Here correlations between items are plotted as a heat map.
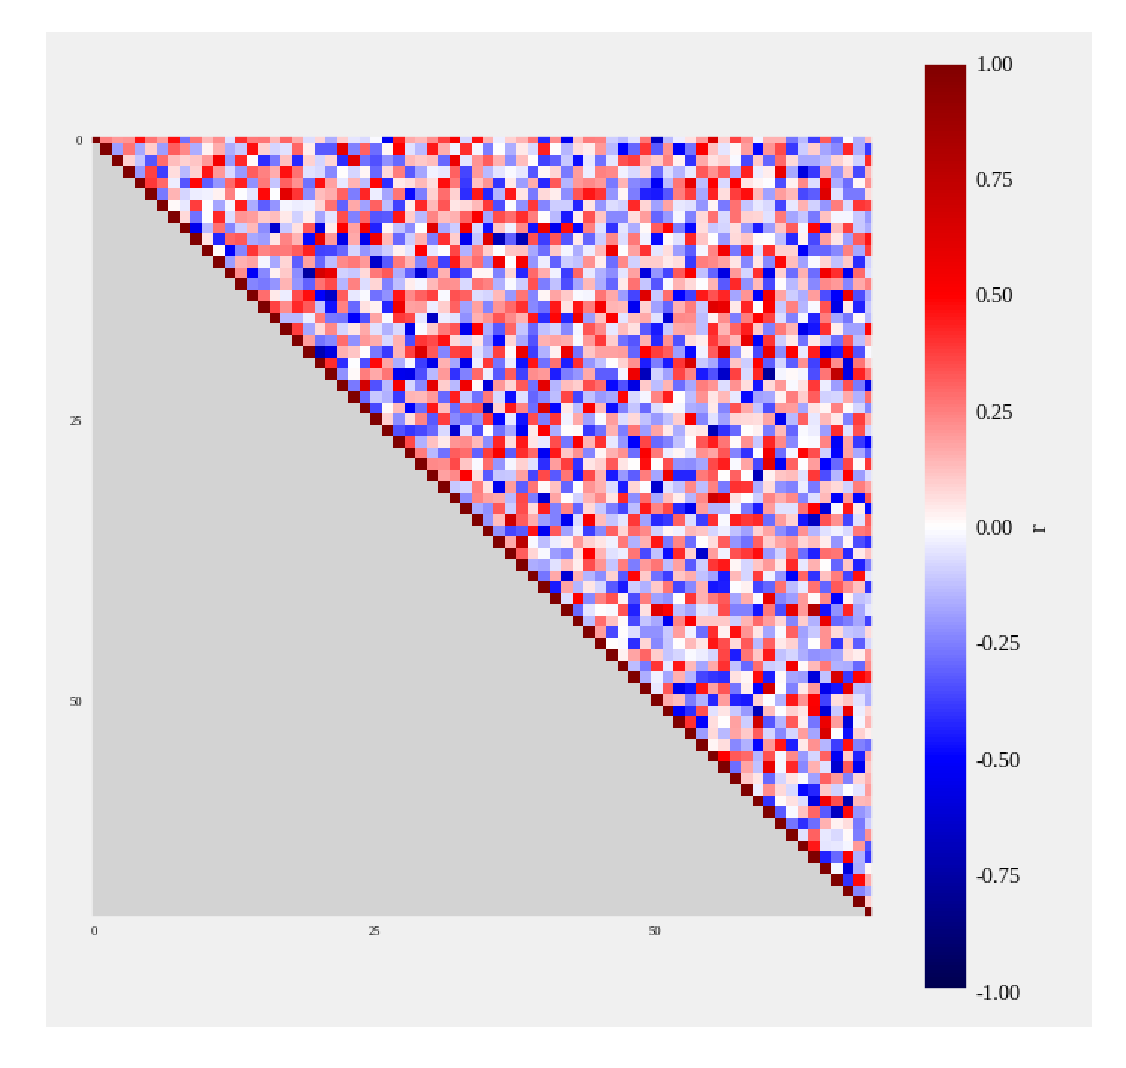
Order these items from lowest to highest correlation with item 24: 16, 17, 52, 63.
16, 63, 52, 17
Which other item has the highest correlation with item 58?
18
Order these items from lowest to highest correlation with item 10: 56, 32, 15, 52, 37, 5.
52, 5, 37, 15, 32, 56
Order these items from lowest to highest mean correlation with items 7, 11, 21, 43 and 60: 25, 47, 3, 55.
25, 47, 3, 55
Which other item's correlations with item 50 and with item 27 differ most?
0
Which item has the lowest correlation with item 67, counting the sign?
59
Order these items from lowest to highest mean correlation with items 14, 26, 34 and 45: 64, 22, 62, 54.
64, 62, 54, 22
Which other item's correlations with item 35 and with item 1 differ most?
22
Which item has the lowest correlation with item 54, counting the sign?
37
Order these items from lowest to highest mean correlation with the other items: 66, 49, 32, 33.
66, 33, 49, 32
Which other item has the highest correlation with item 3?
61
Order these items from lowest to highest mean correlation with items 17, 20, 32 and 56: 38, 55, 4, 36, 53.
36, 38, 53, 4, 55
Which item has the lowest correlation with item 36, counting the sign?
9
